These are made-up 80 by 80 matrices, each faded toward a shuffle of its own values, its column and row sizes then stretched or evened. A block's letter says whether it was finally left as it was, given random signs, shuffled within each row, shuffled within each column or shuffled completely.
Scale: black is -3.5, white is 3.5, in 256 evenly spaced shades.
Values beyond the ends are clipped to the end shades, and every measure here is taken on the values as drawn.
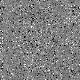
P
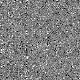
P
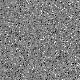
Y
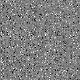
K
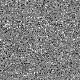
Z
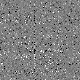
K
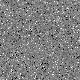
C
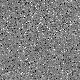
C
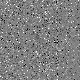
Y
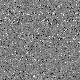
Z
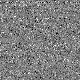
Z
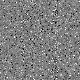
Y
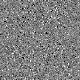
K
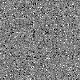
K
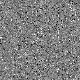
Y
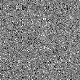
K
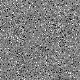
Y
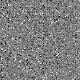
P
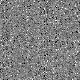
Y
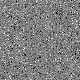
Y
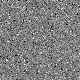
C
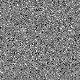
P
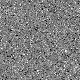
C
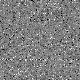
Z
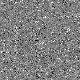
P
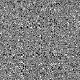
K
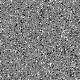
Y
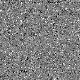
P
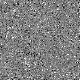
P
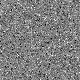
C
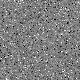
C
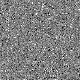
P
